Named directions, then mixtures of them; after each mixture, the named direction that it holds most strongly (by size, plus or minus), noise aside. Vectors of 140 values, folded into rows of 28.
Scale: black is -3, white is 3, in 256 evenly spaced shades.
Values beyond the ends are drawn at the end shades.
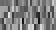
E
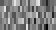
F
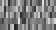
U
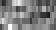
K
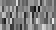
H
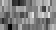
K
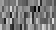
H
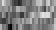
K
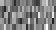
F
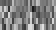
E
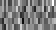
U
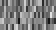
U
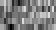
K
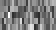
E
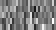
H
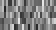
U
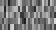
U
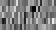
H
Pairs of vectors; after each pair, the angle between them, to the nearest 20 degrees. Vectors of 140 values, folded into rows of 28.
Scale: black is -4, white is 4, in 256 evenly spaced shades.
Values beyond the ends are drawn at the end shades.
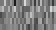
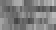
120 degrees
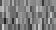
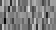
40 degrees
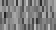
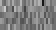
100 degrees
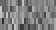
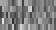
160 degrees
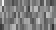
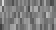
20 degrees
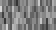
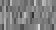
100 degrees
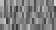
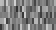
40 degrees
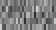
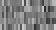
80 degrees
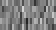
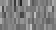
80 degrees
